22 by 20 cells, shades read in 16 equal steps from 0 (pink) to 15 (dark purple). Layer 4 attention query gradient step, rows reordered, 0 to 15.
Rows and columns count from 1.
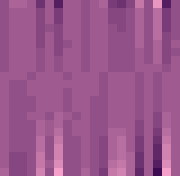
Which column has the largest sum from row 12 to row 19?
18
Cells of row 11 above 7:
5
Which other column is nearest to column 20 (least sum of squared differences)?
17
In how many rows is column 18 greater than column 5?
13
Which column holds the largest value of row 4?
19
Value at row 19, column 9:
8
